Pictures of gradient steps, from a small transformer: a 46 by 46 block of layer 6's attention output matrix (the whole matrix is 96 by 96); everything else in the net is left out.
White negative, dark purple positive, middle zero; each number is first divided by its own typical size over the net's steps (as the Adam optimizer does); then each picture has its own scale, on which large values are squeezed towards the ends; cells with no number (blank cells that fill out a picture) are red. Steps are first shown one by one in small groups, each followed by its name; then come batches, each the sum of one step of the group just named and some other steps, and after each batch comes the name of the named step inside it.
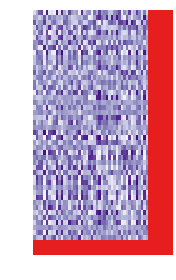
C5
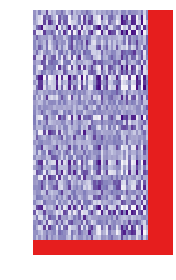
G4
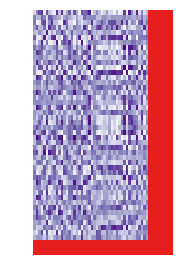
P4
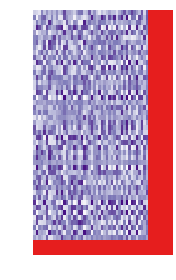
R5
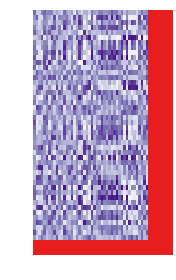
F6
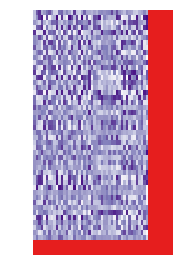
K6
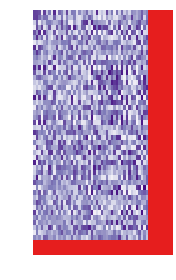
G4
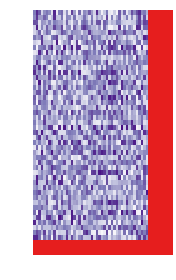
R5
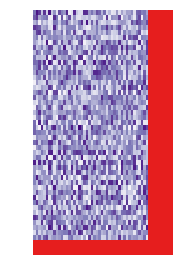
F6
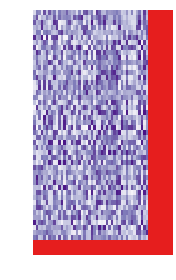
F6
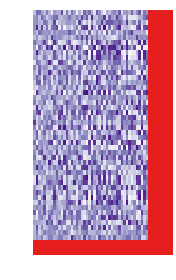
F6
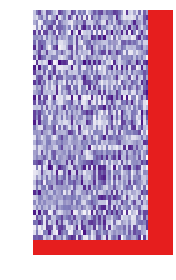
K6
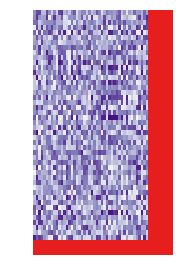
K6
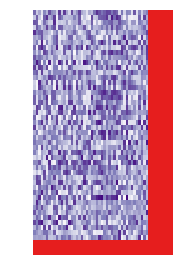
F6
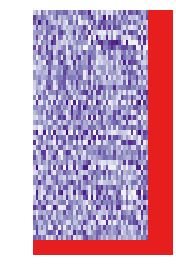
R5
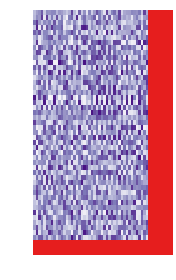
R5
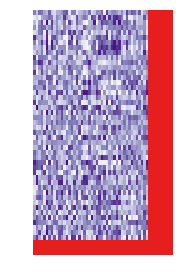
C5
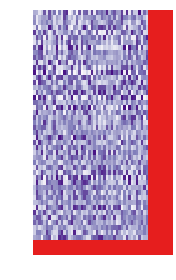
P4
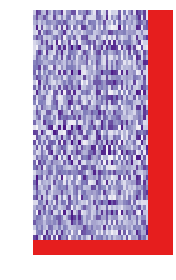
C5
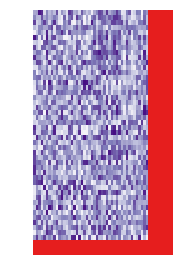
C5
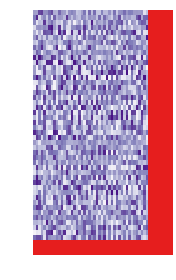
P4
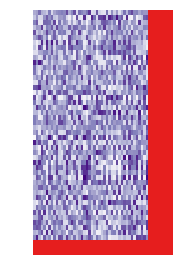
G4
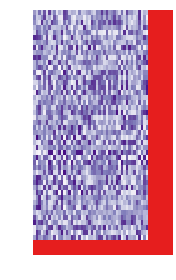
P4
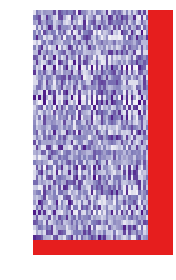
G4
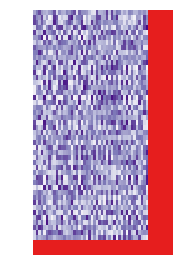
K6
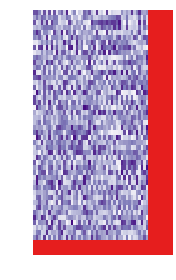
P4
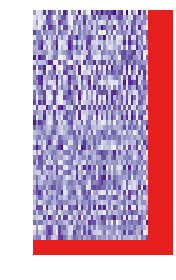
G4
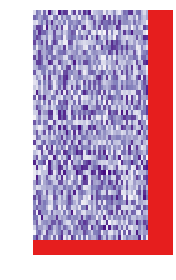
R5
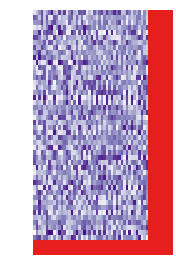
R5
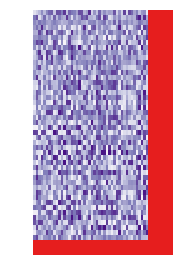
C5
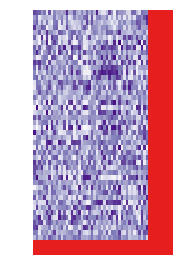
F6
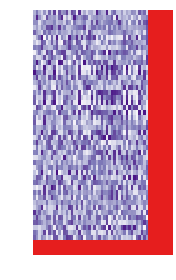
F6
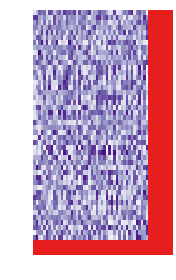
C5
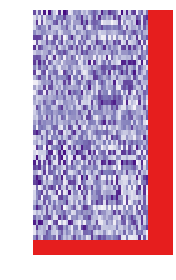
K6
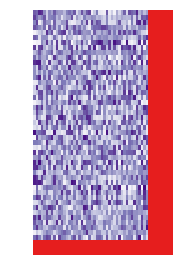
P4
